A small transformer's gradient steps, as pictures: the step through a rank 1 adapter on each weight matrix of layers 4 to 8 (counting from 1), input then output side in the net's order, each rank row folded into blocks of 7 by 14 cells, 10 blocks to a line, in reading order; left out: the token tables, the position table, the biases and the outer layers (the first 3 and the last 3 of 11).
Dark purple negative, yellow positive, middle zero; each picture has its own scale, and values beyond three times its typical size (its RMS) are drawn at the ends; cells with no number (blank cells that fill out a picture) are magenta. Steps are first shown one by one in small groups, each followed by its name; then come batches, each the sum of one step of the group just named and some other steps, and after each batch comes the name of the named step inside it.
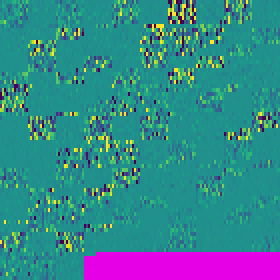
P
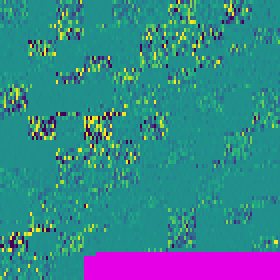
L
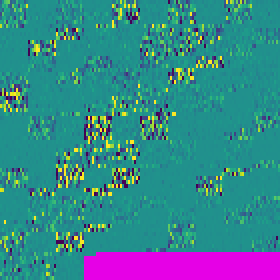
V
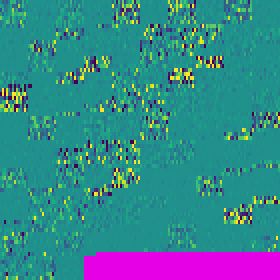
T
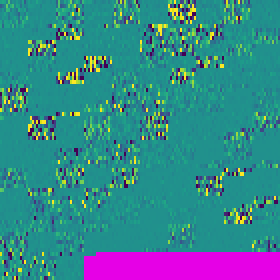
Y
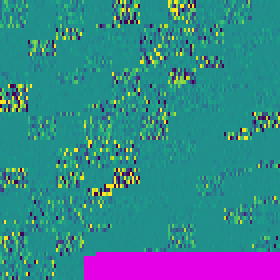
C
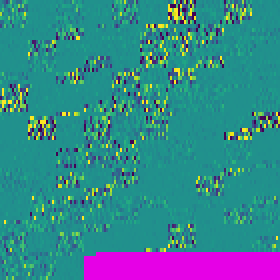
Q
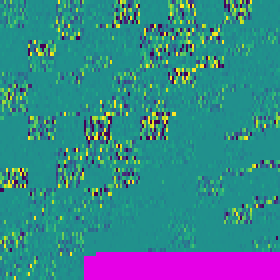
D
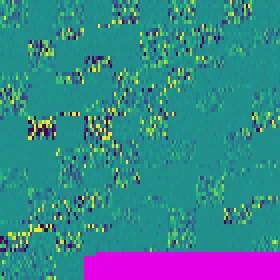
L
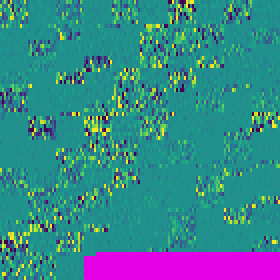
L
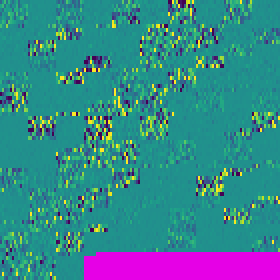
V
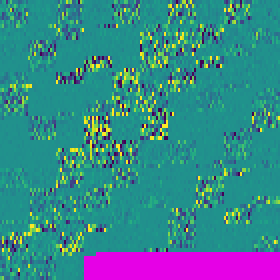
L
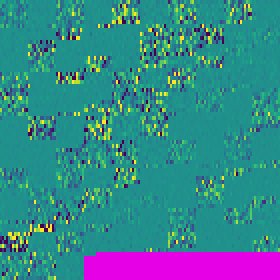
Y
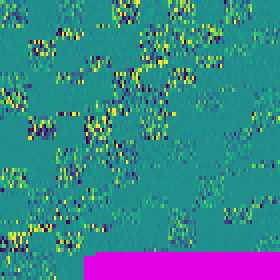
D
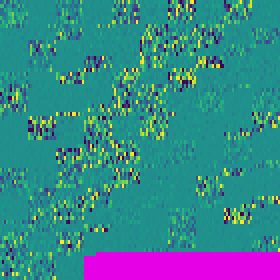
T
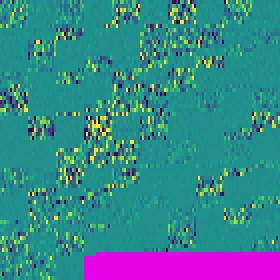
V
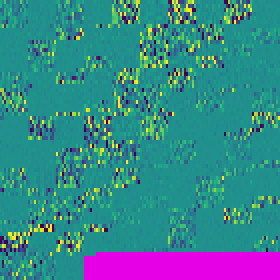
D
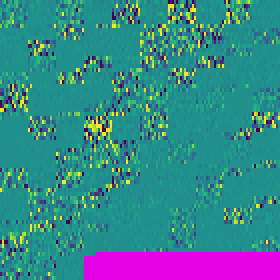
Y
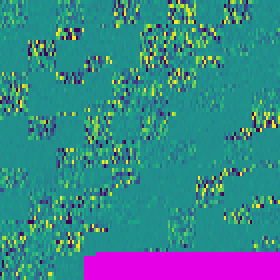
D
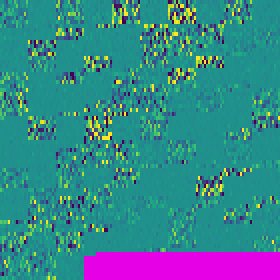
Q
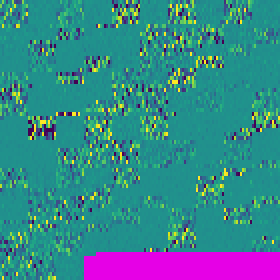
T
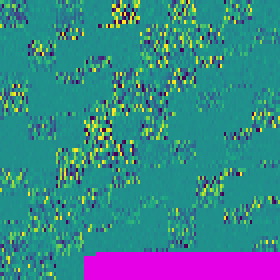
V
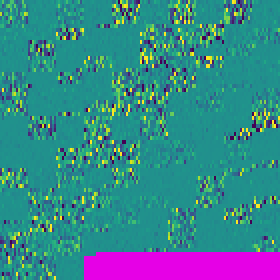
T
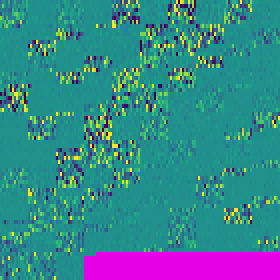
T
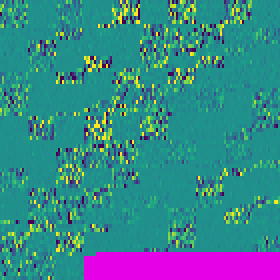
V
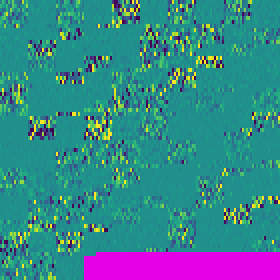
T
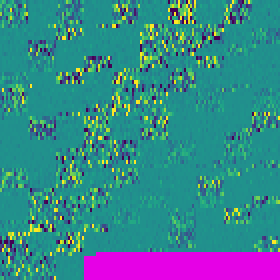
L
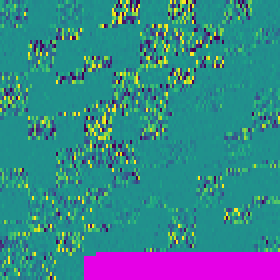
Q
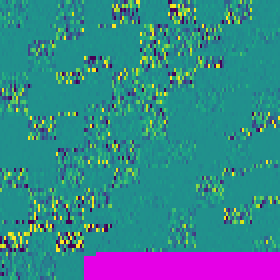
T
